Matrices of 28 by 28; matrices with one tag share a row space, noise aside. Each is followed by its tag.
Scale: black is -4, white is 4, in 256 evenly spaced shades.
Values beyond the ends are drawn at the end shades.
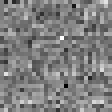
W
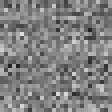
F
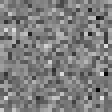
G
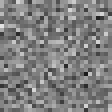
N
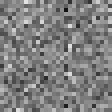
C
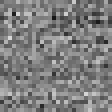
F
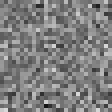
G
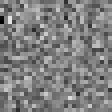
C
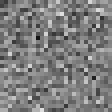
N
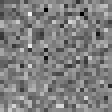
N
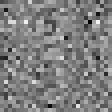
G
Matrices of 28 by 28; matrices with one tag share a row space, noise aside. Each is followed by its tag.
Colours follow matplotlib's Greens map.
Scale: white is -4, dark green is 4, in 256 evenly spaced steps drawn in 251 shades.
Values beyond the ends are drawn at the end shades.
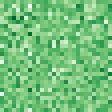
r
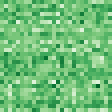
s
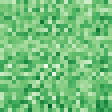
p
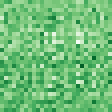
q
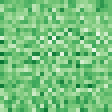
p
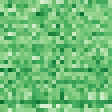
s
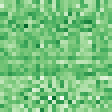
p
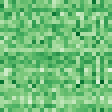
q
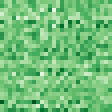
p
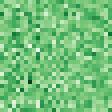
r
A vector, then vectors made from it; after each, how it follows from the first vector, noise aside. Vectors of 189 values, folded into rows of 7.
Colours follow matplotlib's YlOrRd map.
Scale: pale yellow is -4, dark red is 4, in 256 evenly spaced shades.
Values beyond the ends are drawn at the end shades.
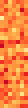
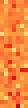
reversed, negated, partly zeroed.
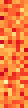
sign-scrambled.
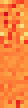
reversed, negated, partly zeroed.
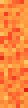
reversed, negated, shrunk.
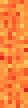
reversed, negated, shrunk.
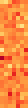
reversed, negated, partly zeroed.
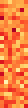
sign-scrambled.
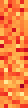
sign-scrambled.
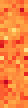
partly zeroed.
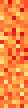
sign-scrambled.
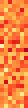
sign-scrambled.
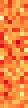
sign-scrambled.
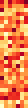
wrapped around, negated, scaled up.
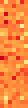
reversed, negated, partly zeroed.
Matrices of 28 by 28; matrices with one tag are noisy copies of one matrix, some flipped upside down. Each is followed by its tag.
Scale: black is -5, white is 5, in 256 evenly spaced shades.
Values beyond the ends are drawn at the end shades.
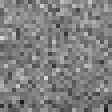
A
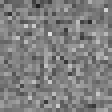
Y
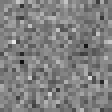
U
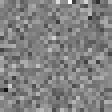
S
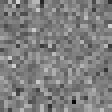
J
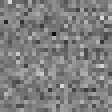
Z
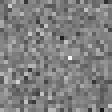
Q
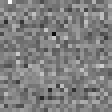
Z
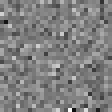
S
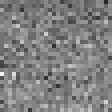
A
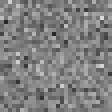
Z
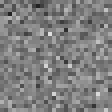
Y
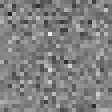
Y
